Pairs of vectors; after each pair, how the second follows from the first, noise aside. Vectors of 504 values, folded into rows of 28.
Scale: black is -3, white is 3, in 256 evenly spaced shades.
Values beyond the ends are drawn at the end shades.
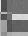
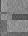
negated, shrunk.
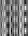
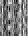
wrapped around, negated.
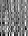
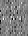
wrapped around, negated, partly zeroed.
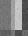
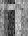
wrapped around, negated.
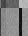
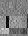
reversed, partly zeroed.
